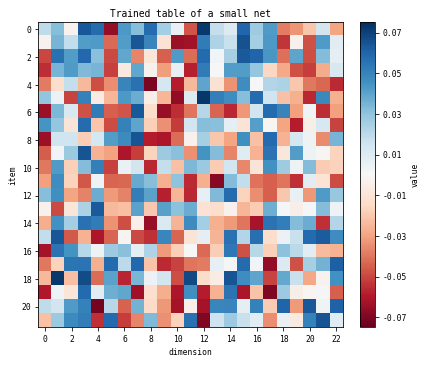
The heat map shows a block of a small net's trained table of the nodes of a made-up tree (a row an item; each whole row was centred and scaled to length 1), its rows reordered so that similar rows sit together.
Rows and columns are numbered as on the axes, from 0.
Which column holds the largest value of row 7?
3
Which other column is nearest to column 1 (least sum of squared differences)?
14
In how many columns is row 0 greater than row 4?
16
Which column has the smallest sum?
10
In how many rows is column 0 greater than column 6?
9
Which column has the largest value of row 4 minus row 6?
6
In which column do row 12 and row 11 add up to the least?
11
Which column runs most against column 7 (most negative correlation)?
19
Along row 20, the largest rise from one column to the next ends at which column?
13
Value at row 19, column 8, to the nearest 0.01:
-0.01
